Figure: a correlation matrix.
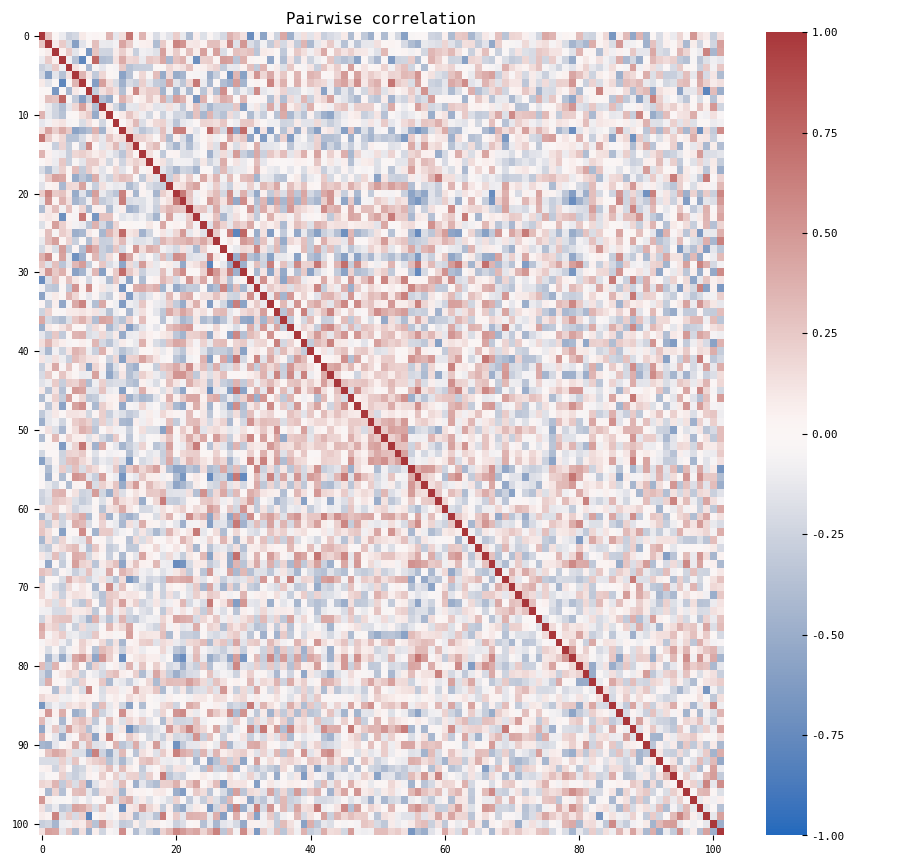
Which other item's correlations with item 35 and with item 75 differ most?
43
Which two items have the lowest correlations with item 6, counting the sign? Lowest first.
3, 8
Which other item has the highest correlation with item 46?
88
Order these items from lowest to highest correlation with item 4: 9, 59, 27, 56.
27, 9, 56, 59
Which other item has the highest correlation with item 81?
59
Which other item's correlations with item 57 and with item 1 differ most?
20
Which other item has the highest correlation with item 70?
10
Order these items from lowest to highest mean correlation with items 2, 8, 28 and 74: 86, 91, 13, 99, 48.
48, 13, 99, 86, 91
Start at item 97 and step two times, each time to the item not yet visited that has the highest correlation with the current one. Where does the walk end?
13
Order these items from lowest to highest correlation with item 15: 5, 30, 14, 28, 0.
30, 28, 14, 5, 0
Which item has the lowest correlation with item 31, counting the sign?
0
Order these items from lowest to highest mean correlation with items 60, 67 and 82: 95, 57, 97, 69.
97, 69, 95, 57
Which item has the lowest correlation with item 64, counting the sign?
80
